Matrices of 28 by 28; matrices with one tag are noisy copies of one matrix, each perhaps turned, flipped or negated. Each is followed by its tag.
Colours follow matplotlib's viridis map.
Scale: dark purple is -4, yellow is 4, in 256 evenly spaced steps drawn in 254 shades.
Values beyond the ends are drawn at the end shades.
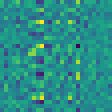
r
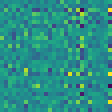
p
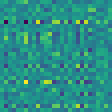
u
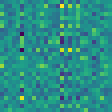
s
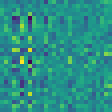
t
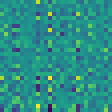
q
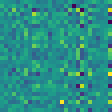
p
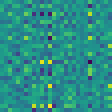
s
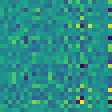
p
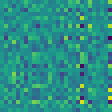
p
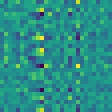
r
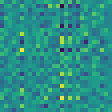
s
